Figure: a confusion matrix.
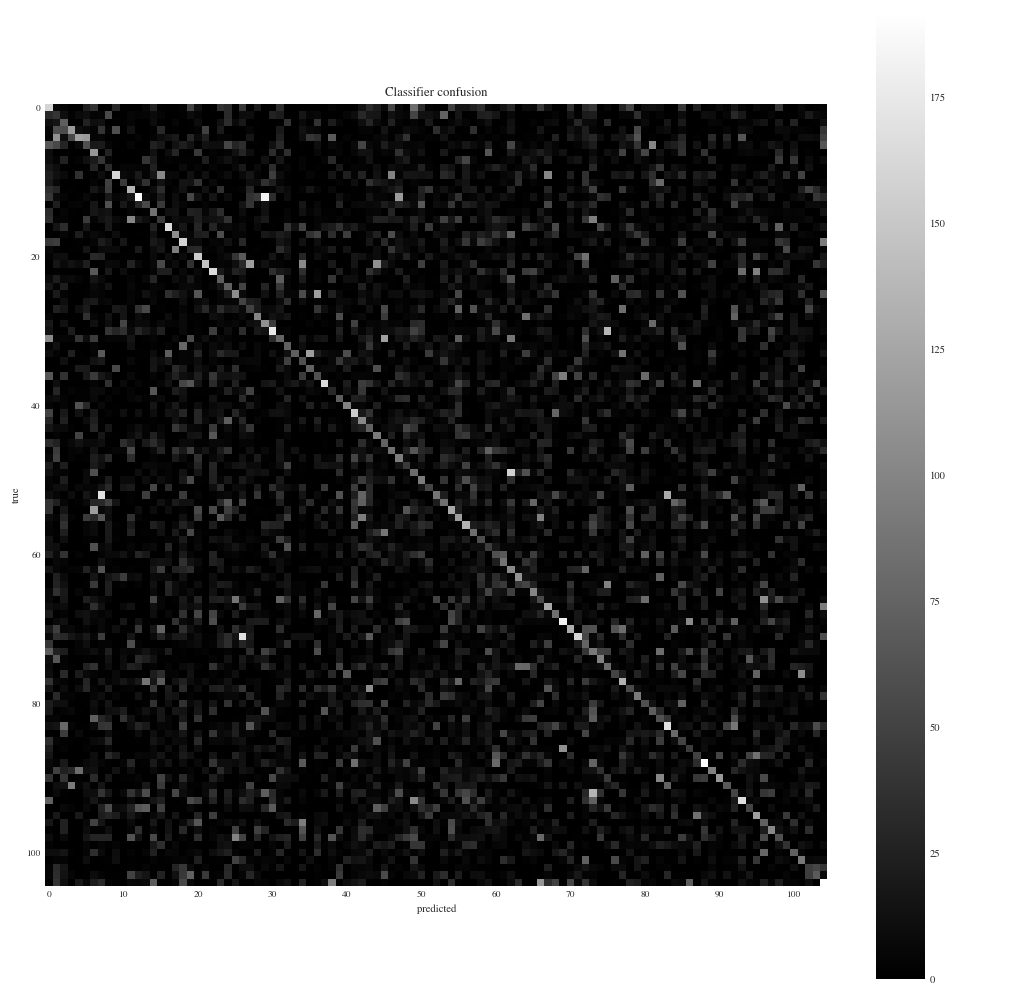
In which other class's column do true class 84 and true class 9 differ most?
15
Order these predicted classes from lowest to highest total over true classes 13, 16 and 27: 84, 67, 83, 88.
83, 84, 88, 67
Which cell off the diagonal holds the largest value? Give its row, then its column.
12, 29
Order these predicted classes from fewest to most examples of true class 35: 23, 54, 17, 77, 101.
54, 77, 23, 17, 101
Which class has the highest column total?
0
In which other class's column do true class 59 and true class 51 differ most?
101
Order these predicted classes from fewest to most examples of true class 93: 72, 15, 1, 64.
1, 64, 15, 72
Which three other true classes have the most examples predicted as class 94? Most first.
74, 87, 12
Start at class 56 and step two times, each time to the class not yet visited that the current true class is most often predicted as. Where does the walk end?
68
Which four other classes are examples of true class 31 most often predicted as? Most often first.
45, 0, 62, 55
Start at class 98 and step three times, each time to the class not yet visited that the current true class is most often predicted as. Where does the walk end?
69
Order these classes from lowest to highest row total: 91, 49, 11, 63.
63, 91, 49, 11
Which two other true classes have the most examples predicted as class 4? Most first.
89, 40
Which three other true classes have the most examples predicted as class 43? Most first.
78, 71, 66
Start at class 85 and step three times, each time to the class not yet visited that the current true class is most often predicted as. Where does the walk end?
95
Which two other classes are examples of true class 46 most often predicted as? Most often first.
59, 49
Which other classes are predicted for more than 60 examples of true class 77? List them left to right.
13, 15, 55
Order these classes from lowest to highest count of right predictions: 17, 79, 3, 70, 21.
79, 17, 3, 70, 21
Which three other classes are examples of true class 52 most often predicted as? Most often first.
7, 83, 42
